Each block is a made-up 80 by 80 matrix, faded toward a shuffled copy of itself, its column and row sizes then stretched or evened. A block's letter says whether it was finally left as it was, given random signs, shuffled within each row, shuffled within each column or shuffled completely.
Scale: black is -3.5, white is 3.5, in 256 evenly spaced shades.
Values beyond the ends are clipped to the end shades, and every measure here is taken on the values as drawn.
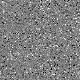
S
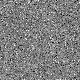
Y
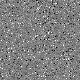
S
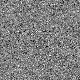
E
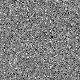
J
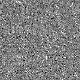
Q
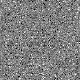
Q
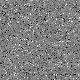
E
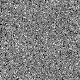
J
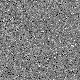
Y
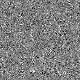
S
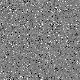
S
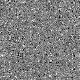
Q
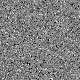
Y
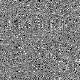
Q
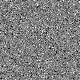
Y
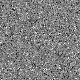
E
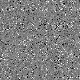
Q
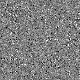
S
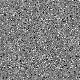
E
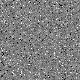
J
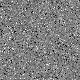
Y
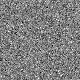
Y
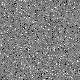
J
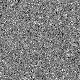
Y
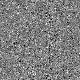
J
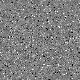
E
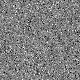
Y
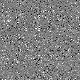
Q
